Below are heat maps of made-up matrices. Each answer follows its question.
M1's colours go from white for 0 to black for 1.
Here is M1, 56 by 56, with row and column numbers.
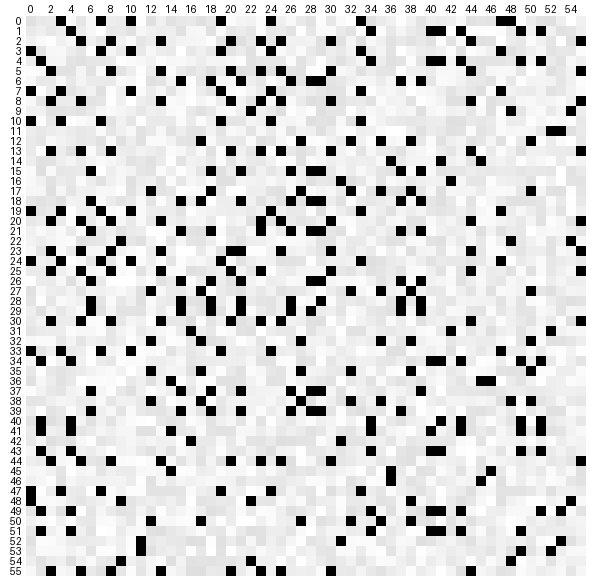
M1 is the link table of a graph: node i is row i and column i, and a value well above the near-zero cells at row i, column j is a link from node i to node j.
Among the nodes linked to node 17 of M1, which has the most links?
node 18
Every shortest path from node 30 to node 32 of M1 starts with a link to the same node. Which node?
node 23
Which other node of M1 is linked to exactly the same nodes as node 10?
node 47
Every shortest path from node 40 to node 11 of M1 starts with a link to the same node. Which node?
node 49
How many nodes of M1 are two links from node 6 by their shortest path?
2
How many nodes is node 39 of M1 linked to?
8
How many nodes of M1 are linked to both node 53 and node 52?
1
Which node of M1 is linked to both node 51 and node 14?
node 41
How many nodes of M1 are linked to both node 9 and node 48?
2
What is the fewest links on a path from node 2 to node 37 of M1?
3
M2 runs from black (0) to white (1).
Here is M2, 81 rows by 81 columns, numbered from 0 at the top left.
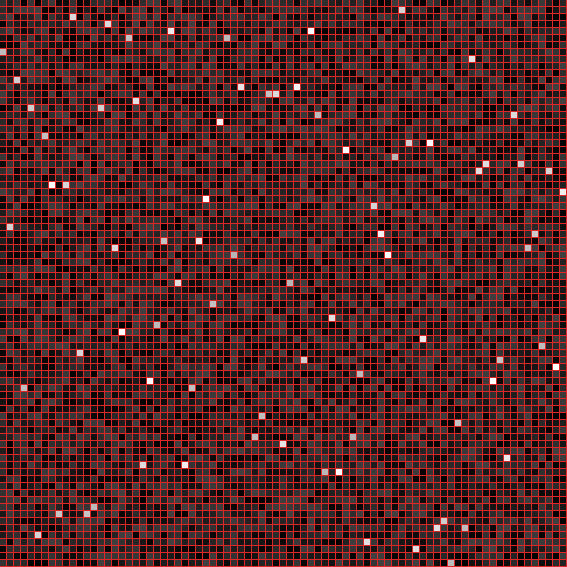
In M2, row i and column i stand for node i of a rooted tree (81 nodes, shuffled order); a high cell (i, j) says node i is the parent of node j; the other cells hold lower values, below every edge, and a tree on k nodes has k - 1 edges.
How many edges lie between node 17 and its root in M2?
4
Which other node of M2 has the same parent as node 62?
66
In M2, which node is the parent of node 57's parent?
32
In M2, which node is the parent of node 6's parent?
14
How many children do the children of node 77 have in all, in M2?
1
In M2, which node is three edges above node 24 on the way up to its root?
3
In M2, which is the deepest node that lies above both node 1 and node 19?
36
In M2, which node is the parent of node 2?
11
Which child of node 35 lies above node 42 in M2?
16
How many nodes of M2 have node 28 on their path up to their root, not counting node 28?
6
